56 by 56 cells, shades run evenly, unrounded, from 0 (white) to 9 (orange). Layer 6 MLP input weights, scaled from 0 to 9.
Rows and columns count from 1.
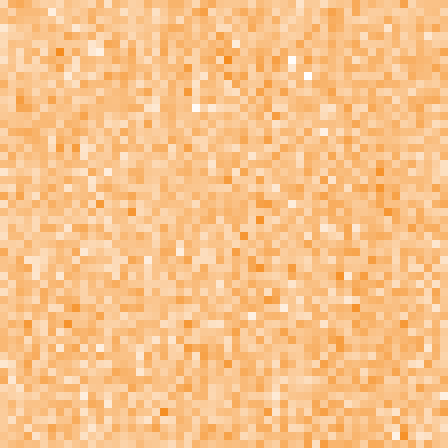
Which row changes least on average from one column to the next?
31
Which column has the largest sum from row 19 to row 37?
48
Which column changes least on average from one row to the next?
15
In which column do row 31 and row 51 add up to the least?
14
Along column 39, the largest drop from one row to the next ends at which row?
10
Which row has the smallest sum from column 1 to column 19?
28
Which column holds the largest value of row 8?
29
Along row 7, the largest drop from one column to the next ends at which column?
9
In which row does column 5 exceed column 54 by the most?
44
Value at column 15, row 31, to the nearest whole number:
5
